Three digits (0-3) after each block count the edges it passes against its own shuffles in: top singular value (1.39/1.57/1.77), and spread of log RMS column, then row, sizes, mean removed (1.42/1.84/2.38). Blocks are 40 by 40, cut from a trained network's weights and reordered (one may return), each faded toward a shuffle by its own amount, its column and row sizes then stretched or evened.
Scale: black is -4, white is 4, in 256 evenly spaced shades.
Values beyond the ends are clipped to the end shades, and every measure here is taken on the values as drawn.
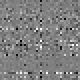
2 2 3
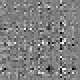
1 3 2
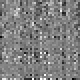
3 1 3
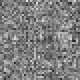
1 1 0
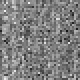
1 1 0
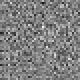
1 1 1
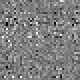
0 2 2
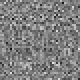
2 0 2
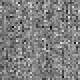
1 1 1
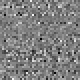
1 0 3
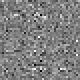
0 1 1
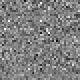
0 0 1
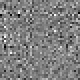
3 2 1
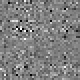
0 1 2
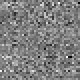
1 0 2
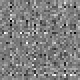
3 2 2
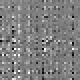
2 3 3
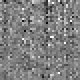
1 2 2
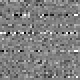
2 0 3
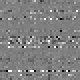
2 0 3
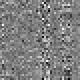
1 3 0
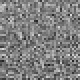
3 0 2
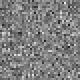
1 0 1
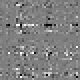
1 3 3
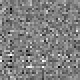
2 2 2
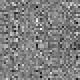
2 3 0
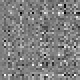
3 3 2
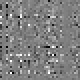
1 3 2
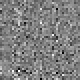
1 2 1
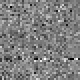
0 0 2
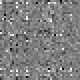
1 2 2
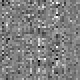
2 3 0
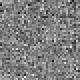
0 1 0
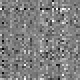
1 2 2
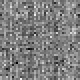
2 1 2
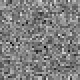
1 0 0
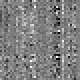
2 3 2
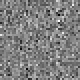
1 2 0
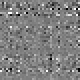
1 2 3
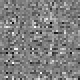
1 2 3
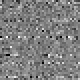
0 0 3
